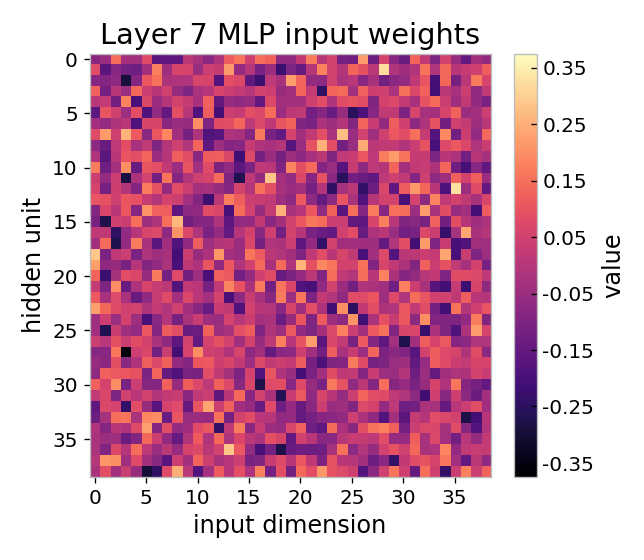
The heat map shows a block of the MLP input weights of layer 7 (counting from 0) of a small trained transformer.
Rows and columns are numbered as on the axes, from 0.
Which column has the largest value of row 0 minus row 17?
2
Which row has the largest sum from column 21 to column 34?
1
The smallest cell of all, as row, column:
27, 3
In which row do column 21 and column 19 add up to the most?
10
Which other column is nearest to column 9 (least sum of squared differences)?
15
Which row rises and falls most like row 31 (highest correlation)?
34
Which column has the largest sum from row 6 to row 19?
32
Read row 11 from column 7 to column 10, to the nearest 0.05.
0.15 -0.1 0 0.05
